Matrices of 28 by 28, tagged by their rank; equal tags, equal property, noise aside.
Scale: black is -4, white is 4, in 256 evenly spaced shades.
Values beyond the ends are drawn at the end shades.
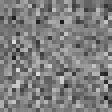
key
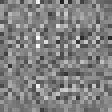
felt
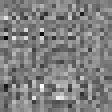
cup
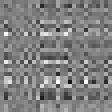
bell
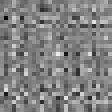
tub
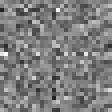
key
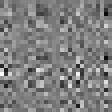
cup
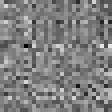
tub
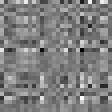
bell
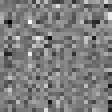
tub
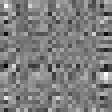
cup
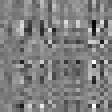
bell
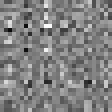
cup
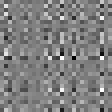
bell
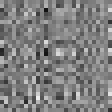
cup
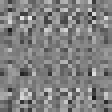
bell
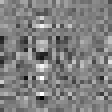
cup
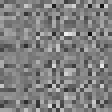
cup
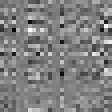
cup
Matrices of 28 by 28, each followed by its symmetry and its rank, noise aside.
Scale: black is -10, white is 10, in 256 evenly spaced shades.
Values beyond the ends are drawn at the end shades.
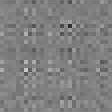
antisymmetric, rank two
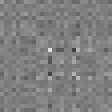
symmetric, rank two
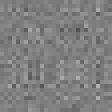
no symmetry, rank three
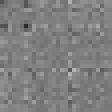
symmetric, rank three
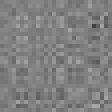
symmetric, rank two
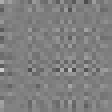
no symmetry, rank two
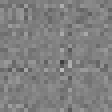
no symmetry, rank three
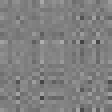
symmetric, rank two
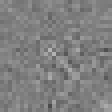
symmetric, rank three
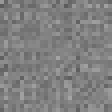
symmetric, rank four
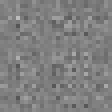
no symmetry, rank three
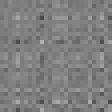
symmetric, rank two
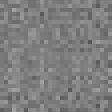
no symmetry, rank four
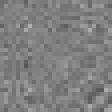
symmetric, rank four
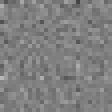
antisymmetric, rank four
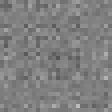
symmetric, rank three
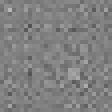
symmetric, rank four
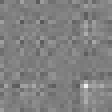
symmetric, rank two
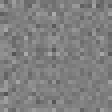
antisymmetric, rank four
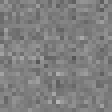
no symmetry, rank four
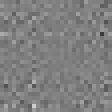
no symmetry, rank four
